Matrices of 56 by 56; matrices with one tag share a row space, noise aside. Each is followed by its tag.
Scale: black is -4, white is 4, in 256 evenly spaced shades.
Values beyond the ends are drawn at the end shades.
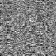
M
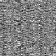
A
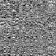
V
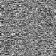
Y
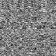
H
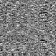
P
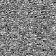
H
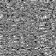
P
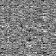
H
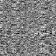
P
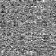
H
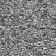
H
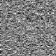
M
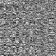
V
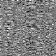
M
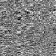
A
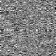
Y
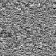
A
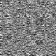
M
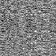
H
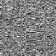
M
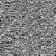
Y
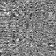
V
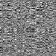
M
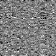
P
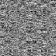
H
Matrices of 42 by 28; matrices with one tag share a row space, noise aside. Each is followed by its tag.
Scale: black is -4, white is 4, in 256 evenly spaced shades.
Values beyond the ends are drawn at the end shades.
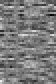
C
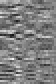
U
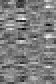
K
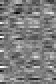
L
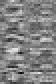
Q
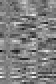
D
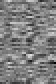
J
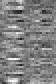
Q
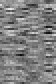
K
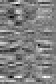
U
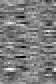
K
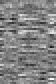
C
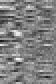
U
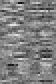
Q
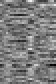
J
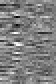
U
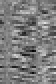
D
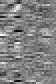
U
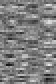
K
